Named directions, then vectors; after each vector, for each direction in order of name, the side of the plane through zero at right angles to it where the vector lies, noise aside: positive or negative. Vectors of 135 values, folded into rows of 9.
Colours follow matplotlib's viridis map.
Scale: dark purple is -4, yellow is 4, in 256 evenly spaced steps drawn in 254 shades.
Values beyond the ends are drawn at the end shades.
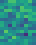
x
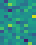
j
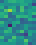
negative, positive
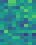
positive, positive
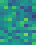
negative, negative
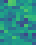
positive, positive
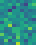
positive, negative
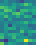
negative, positive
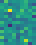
negative, positive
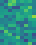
positive, positive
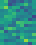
negative, negative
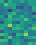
positive, negative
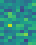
positive, negative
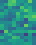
positive, positive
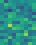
positive, negative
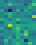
positive, negative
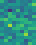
positive, negative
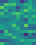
positive, positive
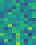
positive, negative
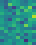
positive, positive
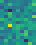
positive, negative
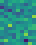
positive, negative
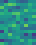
positive, positive
